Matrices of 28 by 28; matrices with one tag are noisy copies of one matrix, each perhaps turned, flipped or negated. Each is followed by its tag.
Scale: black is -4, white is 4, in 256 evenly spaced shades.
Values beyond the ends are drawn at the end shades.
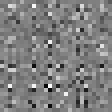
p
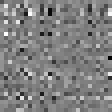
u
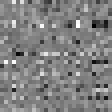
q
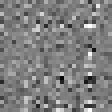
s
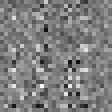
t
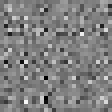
p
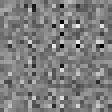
p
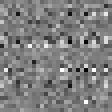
t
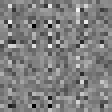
p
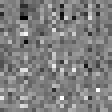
q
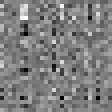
q
